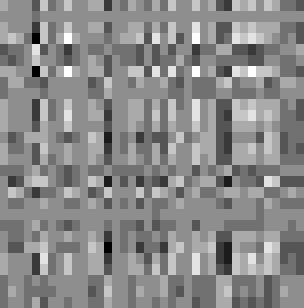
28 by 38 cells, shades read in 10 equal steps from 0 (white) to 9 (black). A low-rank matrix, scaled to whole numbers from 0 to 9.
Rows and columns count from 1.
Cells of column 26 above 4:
7
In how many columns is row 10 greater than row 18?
12
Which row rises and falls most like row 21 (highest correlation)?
6
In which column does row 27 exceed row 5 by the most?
5
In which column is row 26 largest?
34
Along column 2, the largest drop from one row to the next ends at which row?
18
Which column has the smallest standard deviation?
11
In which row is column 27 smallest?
23
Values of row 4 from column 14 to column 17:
5 4 3 3
